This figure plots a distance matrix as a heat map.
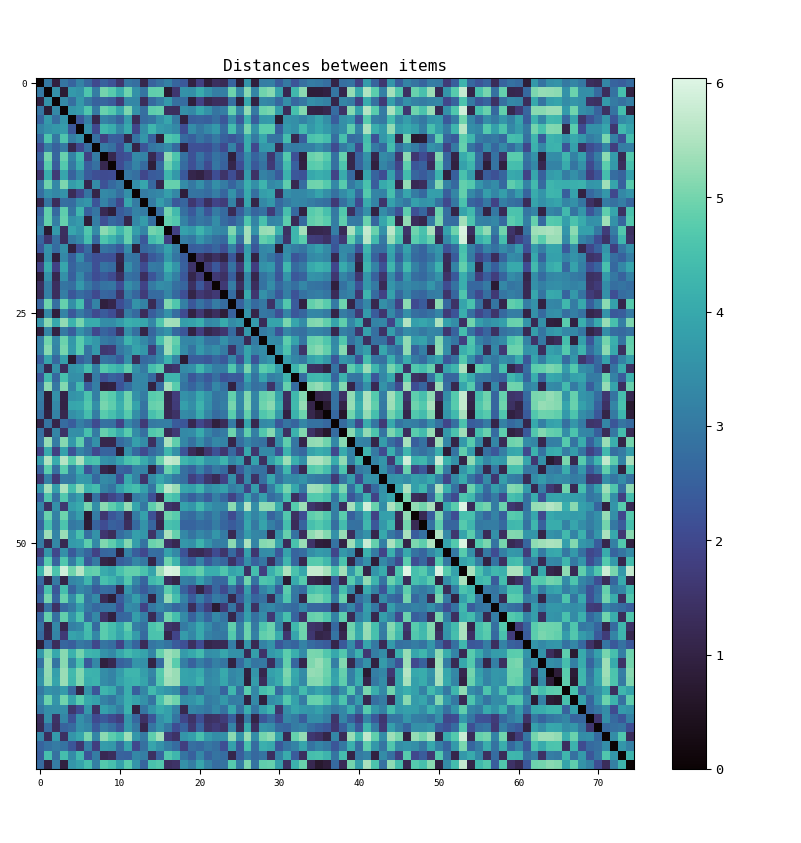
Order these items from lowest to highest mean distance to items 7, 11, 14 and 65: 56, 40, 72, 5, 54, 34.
56, 40, 72, 5, 54, 34
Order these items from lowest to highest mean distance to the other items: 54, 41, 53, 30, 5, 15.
30, 54, 15, 5, 41, 53
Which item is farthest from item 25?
53
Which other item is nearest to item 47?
6
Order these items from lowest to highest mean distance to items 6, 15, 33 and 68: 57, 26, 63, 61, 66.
63, 61, 57, 66, 26
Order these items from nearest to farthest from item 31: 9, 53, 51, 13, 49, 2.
13, 2, 51, 9, 49, 53
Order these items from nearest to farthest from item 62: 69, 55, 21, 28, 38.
28, 69, 21, 55, 38
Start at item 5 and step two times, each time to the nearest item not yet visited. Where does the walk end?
72
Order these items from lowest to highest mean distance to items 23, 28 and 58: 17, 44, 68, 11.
44, 11, 68, 17
